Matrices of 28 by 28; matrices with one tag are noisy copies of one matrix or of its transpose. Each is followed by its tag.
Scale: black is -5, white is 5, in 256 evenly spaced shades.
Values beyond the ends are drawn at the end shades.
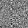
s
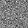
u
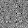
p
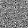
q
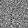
s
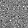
u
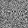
s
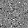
s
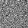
q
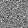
p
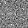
u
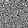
q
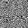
p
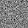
u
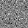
u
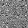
q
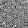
q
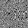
s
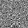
s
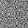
u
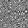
s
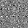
u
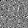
u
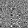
s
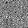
p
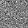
u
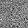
s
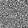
q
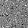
q
